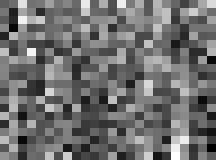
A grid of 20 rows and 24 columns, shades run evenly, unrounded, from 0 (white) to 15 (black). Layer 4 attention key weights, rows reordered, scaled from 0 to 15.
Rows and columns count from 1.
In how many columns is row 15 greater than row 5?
16
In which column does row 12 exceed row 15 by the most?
1
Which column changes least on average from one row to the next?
12
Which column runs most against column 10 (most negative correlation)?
2
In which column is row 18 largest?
3
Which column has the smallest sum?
17
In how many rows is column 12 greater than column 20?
11
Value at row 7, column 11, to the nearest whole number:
9
